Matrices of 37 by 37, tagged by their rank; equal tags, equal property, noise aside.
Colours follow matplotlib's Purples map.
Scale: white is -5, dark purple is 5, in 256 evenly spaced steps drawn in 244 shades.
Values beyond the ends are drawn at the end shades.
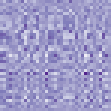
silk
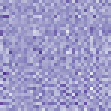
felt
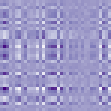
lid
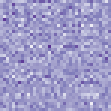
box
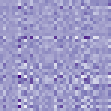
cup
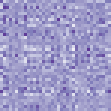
felt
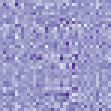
box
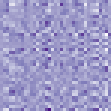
silk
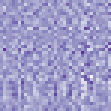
felt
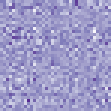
box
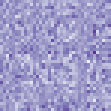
box
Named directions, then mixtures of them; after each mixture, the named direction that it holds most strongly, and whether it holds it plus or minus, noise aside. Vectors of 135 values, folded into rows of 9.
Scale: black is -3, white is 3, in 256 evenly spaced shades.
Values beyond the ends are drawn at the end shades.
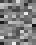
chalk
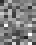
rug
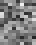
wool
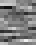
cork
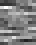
cork, minus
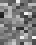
wool, minus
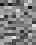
chalk, minus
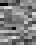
cork, minus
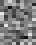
rug, plus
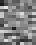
cork, minus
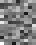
chalk, minus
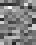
chalk, minus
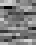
cork, plus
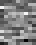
cork, minus
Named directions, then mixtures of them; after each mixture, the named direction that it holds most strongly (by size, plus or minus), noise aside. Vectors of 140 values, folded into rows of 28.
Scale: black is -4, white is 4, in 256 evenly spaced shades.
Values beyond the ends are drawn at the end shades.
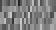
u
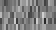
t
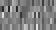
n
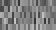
t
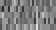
n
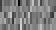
u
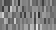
n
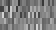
n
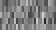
t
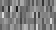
n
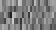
u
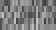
t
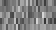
t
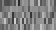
u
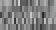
t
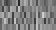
t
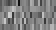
u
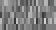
t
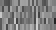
t
